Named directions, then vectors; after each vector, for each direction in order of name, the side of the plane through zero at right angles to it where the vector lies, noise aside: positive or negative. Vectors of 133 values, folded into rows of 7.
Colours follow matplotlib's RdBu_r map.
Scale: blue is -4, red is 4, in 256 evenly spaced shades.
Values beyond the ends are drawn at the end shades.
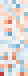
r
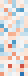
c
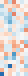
negative, negative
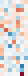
negative, positive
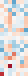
positive, positive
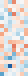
negative, negative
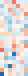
negative, negative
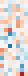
negative, positive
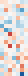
positive, negative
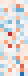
positive, negative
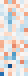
negative, negative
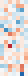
positive, negative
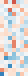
negative, negative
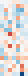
positive, negative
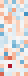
positive, positive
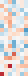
positive, positive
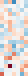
positive, positive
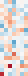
positive, positive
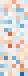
positive, negative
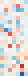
positive, negative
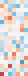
positive, positive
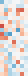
negative, positive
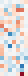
negative, positive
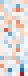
negative, positive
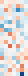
positive, negative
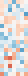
positive, positive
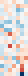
positive, negative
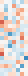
negative, positive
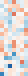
negative, negative
